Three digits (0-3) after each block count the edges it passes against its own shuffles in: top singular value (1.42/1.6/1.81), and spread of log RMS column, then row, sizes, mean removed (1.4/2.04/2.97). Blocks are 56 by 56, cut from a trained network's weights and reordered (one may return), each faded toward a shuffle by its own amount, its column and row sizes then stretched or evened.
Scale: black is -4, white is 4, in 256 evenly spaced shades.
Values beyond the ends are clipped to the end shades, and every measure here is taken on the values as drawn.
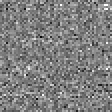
2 0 1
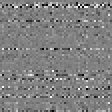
3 1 3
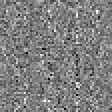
1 2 0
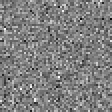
0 1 0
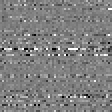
2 0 3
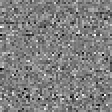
1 0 2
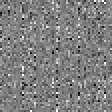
0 3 1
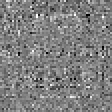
2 1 2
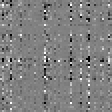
2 3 2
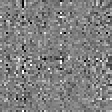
3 2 2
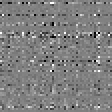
1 2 3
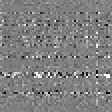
3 1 3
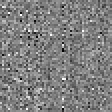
0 2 1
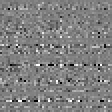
1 1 3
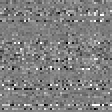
2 0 3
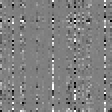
2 3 1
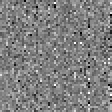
0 2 0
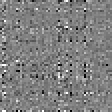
3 2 2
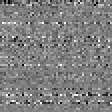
2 0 3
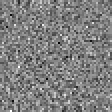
1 0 0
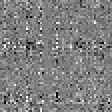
1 2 2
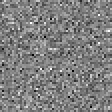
0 1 1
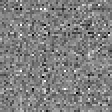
1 1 2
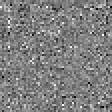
0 1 1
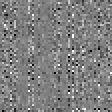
2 3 1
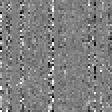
2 3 0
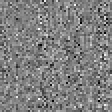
0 2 0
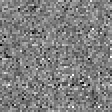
0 0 1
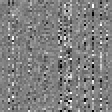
1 3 0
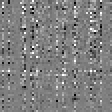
0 3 2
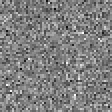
2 0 0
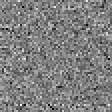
1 0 1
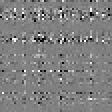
0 2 3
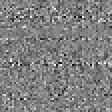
0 0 2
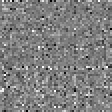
0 1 2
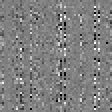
2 3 1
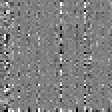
3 3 1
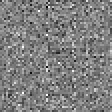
2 2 0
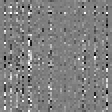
1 3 1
